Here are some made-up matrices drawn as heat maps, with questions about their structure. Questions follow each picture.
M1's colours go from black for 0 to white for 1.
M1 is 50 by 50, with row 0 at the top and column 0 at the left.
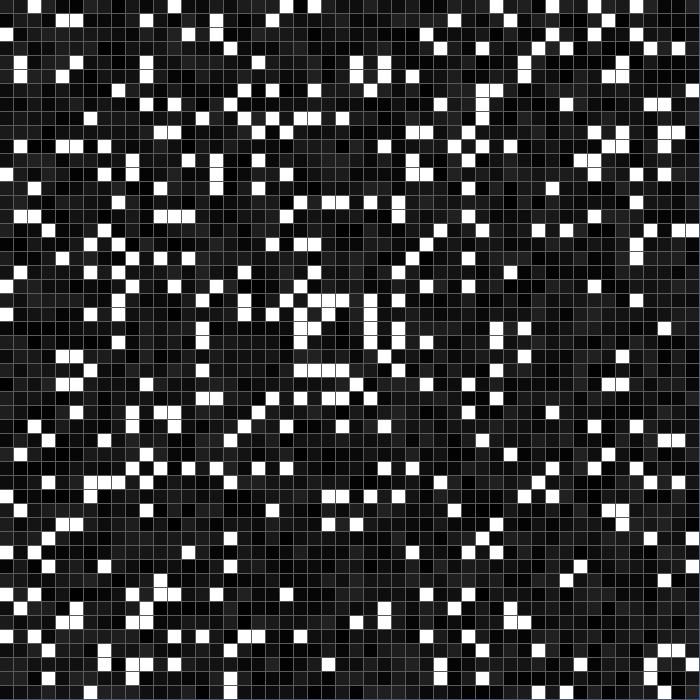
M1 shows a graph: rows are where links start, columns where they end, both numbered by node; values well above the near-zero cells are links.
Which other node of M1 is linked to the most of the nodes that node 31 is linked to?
node 46
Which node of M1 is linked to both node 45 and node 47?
node 12
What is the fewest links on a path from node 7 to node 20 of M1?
2
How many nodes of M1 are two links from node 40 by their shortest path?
10
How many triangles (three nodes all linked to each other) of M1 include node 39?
5
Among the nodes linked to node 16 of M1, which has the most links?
node 34
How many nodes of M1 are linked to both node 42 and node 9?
5
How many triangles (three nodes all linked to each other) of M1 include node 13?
8
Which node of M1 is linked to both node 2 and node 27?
node 30
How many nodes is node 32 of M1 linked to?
4
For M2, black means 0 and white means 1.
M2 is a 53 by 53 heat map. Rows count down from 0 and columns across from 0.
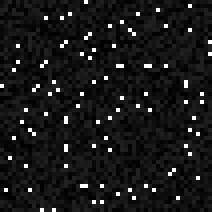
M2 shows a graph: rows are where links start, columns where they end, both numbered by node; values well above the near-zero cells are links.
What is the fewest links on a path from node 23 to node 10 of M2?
3
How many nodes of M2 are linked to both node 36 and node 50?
1
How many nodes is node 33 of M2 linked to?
2
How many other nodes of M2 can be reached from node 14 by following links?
5
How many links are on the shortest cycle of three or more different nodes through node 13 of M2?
7
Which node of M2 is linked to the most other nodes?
node 16
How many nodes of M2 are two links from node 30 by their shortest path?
5
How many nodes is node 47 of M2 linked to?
4
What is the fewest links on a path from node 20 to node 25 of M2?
2
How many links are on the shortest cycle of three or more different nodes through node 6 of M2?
5
